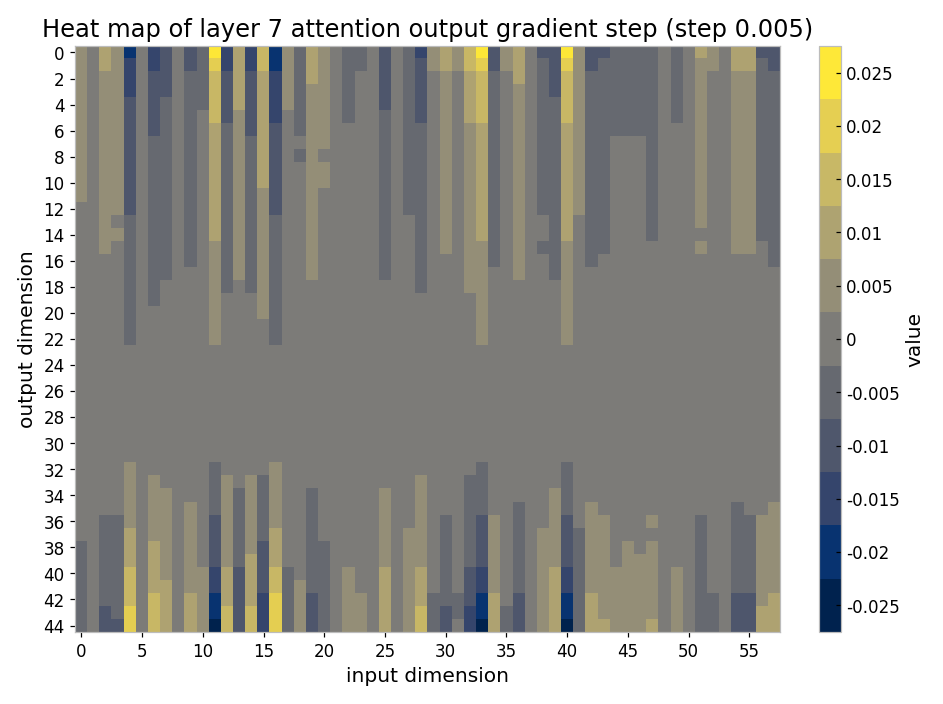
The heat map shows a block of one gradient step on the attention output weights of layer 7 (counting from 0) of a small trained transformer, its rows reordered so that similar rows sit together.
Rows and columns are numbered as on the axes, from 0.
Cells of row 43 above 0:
26
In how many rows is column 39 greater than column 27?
8
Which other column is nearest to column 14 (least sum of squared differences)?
12
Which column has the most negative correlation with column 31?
23
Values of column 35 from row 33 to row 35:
0 0 0
